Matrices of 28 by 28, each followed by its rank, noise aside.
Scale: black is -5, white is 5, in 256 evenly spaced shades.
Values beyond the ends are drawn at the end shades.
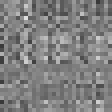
three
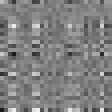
one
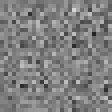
four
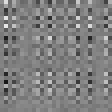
one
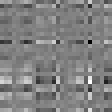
one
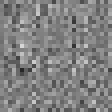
four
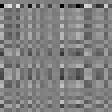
one
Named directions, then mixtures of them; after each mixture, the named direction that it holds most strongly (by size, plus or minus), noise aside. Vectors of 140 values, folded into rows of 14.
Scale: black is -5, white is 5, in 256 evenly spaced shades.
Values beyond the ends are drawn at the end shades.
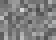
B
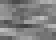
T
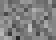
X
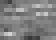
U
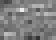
U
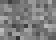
X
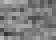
T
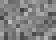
B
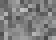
B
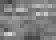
U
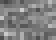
B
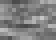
T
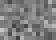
X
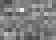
U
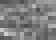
T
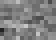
T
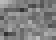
U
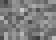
B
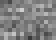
U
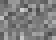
B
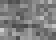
T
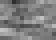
T
